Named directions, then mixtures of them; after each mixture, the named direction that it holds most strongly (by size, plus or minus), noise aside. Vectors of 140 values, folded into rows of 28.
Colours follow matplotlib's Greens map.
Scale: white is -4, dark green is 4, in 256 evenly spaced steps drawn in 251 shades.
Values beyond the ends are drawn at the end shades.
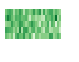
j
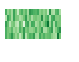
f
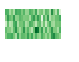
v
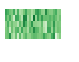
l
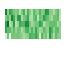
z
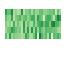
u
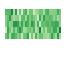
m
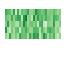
l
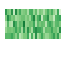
v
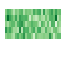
j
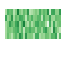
f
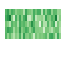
j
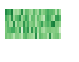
u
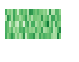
f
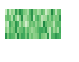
z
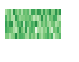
v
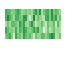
j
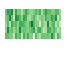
j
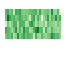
v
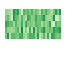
u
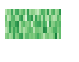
f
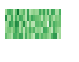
f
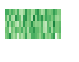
l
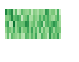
z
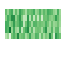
l
